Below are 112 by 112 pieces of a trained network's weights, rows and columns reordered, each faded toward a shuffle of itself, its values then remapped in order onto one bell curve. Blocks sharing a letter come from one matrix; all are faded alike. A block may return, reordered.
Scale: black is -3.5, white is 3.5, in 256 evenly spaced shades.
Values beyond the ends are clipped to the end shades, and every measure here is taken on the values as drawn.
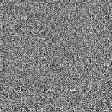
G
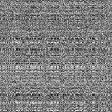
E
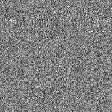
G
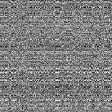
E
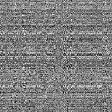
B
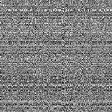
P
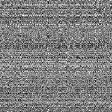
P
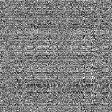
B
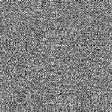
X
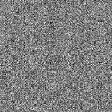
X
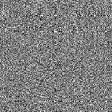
G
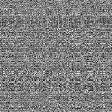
P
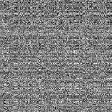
P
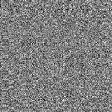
G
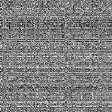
P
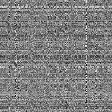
B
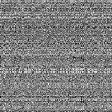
P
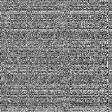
B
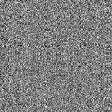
X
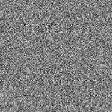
G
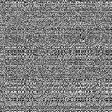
E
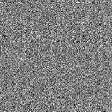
G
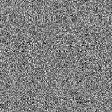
G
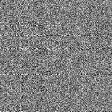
G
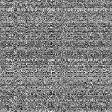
P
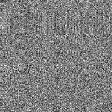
X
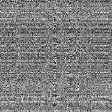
P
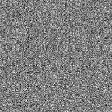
X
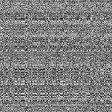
E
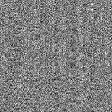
X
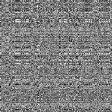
P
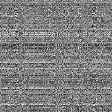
P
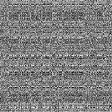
E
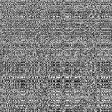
E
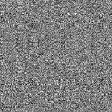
G
